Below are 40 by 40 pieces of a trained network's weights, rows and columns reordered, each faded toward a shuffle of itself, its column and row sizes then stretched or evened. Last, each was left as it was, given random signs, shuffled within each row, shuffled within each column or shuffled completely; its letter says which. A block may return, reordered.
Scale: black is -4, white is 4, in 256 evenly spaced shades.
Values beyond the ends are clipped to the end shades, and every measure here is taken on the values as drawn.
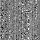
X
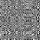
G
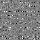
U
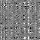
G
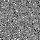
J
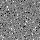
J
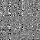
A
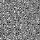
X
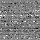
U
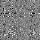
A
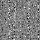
X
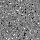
J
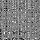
G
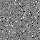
J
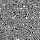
U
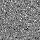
J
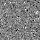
J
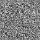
A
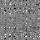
A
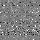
U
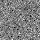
J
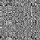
G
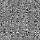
A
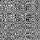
G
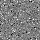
J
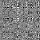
G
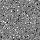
J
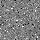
J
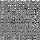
G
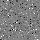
J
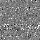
U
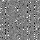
X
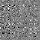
A
